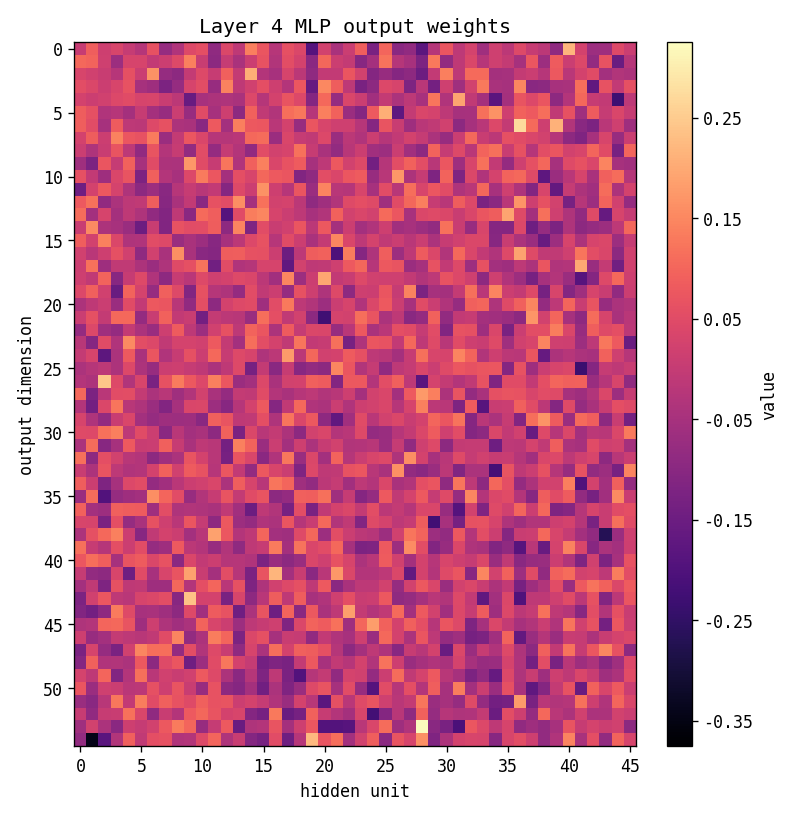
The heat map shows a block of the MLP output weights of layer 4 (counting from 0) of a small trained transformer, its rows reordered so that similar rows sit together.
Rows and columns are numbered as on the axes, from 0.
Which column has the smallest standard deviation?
4
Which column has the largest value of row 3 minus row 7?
41
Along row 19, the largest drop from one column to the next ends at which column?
28
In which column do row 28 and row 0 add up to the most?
40
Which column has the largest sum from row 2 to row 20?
36
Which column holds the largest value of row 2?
14
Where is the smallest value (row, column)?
54, 1
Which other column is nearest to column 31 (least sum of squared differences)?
29
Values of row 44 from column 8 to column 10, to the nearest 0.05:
-0.1 0.05 -0.05
